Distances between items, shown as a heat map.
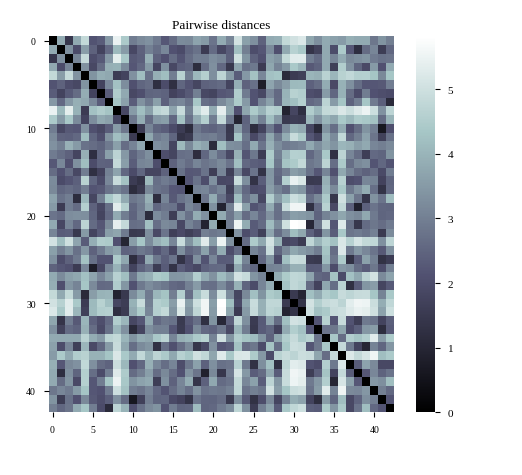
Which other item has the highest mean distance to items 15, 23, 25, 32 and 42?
36
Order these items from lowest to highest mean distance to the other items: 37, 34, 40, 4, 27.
37, 40, 4, 27, 34
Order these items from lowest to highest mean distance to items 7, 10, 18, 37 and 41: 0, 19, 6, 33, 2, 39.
33, 6, 19, 2, 39, 0
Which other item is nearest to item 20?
12
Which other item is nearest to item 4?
29
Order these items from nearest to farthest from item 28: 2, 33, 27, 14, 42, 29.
33, 42, 14, 2, 27, 29
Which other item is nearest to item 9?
23
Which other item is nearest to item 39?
35
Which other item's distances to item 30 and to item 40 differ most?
31
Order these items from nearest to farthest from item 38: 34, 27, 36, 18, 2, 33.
33, 18, 2, 27, 34, 36
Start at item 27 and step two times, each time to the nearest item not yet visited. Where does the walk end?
34
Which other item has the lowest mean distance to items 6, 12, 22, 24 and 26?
15
